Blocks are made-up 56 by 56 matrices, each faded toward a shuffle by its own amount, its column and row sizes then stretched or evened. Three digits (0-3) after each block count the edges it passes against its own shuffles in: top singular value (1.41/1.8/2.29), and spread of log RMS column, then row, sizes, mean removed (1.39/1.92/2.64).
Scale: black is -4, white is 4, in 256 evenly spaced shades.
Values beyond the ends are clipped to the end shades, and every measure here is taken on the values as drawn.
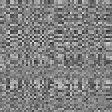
3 2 3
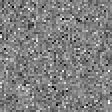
0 0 0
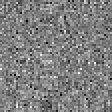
2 0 0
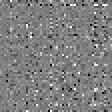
2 2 2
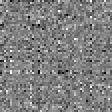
2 2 2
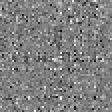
1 1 2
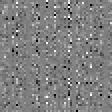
1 3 1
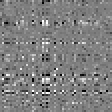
3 2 3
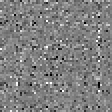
1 2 2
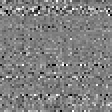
2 0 3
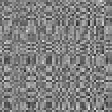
3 3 1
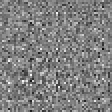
2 2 2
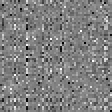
3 2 0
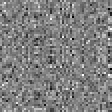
3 2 0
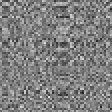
3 0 2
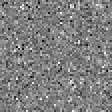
0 1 0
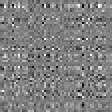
3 2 3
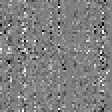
0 3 1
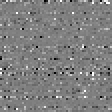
1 0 3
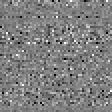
0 0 3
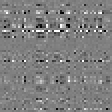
3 2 3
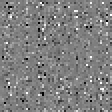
0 2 1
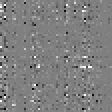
1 3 2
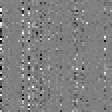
2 3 1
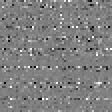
0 0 3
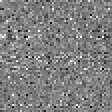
2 0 2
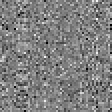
2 2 0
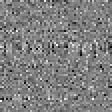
2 0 2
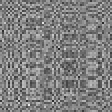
3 2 1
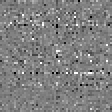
1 1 2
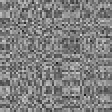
3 1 0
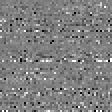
2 0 3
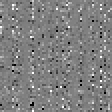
0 3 1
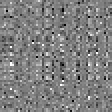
3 2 1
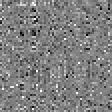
2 1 0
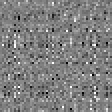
3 2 2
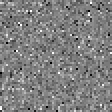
0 0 0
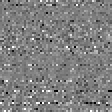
0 0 3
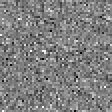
1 0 1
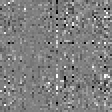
0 3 2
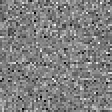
1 0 1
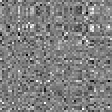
3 2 1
